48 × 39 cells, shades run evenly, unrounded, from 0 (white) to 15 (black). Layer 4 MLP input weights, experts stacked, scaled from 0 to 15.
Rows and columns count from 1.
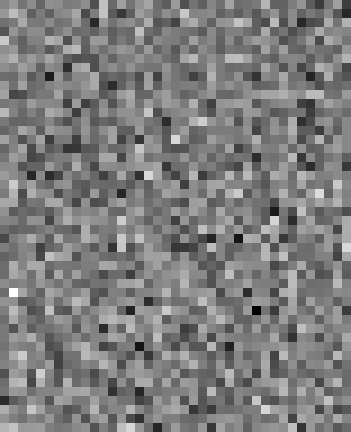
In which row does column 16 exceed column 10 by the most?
39
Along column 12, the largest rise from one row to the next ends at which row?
37
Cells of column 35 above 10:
6
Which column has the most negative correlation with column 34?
33
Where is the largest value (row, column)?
35, 29
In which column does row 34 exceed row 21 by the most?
38
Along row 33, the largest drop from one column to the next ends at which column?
2
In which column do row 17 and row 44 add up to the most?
13
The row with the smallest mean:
36
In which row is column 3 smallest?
40
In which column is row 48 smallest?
15
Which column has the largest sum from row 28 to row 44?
31
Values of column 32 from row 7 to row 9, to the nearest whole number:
7 10 5
